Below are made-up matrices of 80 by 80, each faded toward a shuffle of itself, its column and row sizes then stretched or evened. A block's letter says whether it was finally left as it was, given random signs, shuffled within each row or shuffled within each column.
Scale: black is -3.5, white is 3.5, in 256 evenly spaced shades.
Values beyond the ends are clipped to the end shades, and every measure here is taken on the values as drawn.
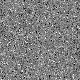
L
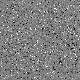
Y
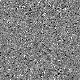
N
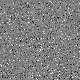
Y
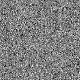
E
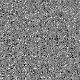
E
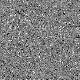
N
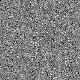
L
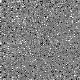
E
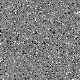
N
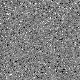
Y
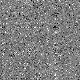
E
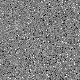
L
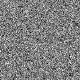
L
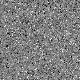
L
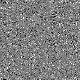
E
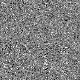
N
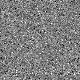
Y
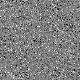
N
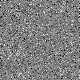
L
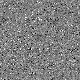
Y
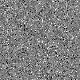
L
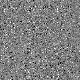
E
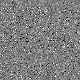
N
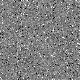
L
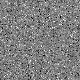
Y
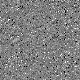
E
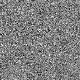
E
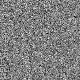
L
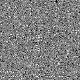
E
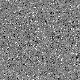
N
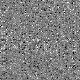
E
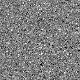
N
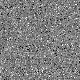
Y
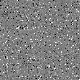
E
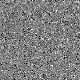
N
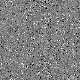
N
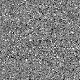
E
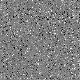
N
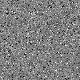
Y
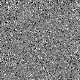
N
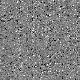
E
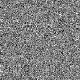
E
